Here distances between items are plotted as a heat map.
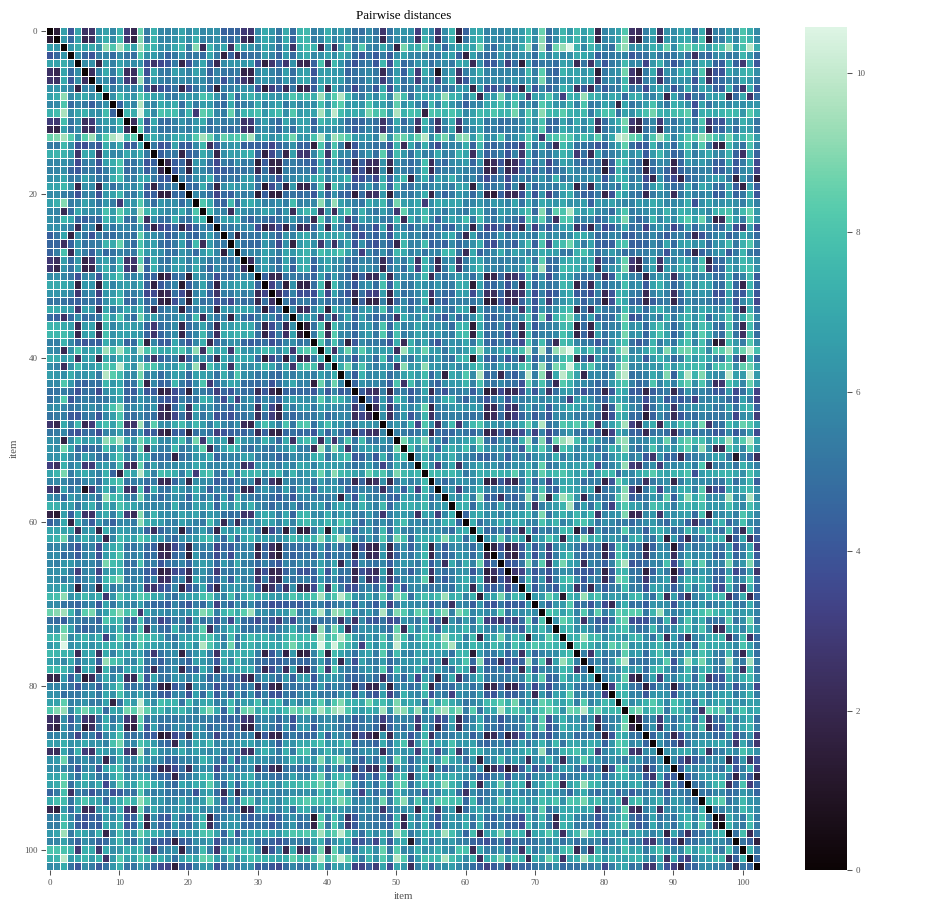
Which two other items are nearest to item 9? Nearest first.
82, 93
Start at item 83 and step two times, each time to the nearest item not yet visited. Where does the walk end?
25
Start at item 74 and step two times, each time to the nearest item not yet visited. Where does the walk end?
62
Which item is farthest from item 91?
39
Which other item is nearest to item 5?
56
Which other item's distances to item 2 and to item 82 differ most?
50
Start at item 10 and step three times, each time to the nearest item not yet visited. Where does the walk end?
93
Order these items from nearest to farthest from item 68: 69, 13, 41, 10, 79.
79, 10, 13, 69, 41
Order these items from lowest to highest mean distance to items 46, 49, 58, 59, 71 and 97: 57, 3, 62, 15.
3, 15, 57, 62
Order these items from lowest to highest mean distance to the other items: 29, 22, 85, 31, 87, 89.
85, 31, 29, 89, 87, 22
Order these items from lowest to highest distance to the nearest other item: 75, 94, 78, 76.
76, 78, 94, 75
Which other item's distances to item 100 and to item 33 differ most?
46
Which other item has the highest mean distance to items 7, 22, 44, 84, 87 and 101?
13
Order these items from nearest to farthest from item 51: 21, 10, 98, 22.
21, 10, 98, 22
